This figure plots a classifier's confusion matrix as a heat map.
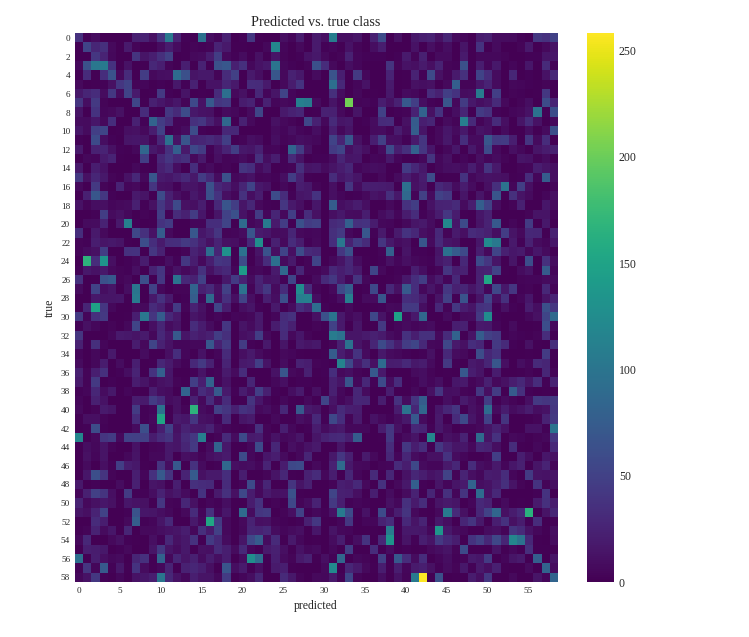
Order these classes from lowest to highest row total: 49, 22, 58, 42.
42, 49, 58, 22
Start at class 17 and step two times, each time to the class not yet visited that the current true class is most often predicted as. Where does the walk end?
14
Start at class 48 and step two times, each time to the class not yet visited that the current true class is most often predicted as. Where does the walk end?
10
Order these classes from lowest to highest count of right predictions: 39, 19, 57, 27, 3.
39, 19, 57, 3, 27
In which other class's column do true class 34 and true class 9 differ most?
47
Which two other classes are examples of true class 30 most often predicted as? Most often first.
39, 50
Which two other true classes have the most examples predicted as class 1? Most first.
24, 3
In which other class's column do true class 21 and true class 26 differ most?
50
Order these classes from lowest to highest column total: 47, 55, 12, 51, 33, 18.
55, 12, 47, 51, 33, 18
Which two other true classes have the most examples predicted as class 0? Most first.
43, 56
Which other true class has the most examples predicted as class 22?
56
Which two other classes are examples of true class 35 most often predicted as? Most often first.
32, 37
